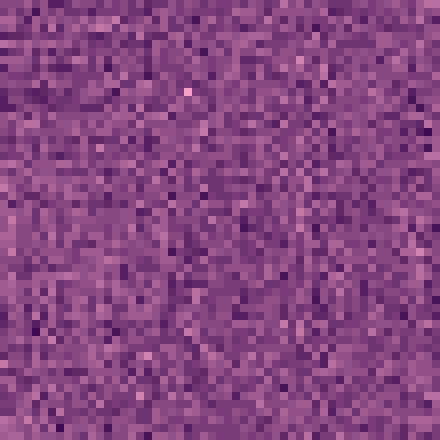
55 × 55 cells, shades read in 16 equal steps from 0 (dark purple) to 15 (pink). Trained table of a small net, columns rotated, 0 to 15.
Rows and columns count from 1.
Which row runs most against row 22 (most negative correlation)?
15
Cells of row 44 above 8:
5
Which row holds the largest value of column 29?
10
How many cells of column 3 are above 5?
38
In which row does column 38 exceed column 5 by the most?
42
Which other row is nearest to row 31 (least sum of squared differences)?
49
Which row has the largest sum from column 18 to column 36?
45
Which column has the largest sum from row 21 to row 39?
2
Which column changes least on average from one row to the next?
37
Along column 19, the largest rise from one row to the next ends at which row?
11
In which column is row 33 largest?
14
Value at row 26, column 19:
6
